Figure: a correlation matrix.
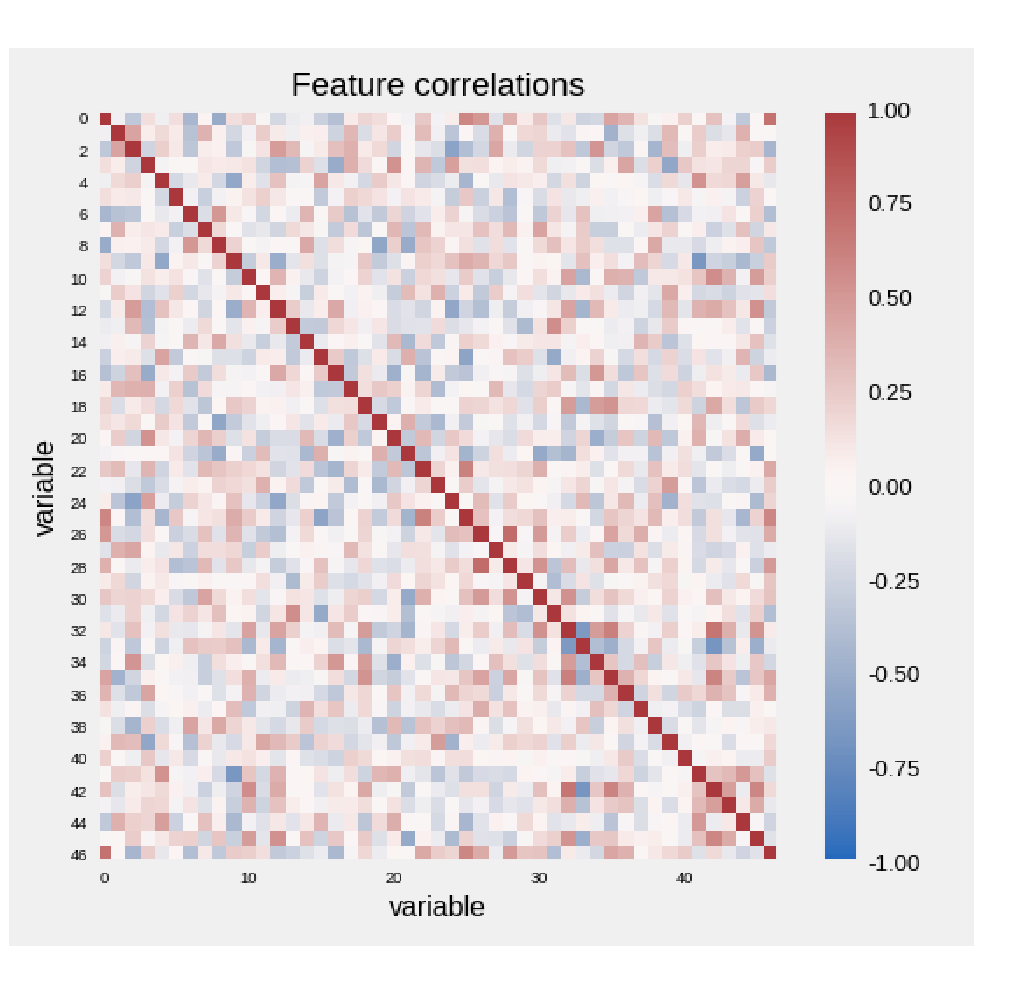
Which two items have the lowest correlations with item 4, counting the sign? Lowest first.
9, 25
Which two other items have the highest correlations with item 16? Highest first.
34, 12
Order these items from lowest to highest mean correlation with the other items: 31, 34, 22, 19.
19, 31, 34, 22
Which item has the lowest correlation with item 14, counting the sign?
21
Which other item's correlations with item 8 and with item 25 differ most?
0
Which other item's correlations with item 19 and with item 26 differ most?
28
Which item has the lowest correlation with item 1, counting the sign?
35
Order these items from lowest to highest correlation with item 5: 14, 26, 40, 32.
26, 32, 14, 40
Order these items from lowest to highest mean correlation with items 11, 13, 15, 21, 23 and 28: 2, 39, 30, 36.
36, 30, 2, 39
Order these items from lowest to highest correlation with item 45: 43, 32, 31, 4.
4, 31, 43, 32
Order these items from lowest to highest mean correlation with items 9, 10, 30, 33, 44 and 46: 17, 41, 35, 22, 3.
41, 17, 35, 3, 22
